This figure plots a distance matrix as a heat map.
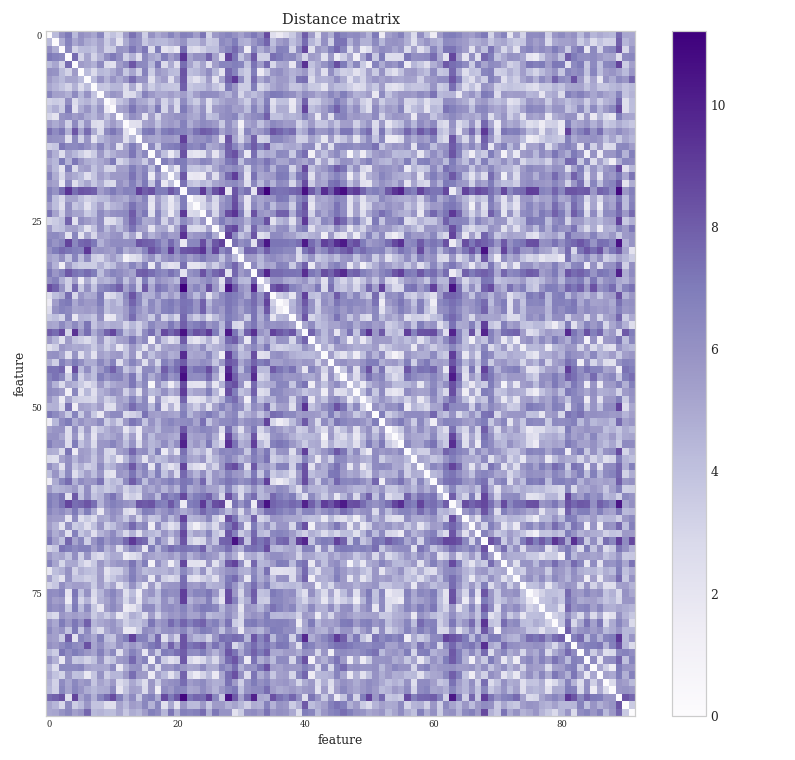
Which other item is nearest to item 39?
79
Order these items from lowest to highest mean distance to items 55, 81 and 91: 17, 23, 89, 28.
23, 17, 89, 28
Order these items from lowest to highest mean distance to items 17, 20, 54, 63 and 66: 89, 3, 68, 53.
53, 3, 68, 89
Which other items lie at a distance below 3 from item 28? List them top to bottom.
21, 32, 63
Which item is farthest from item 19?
29
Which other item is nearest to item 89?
45
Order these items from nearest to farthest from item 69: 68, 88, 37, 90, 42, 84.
42, 88, 37, 90, 84, 68
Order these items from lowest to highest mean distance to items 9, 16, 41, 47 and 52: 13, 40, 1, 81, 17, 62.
1, 81, 17, 62, 13, 40
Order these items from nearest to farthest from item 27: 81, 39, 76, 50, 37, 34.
76, 34, 39, 37, 50, 81
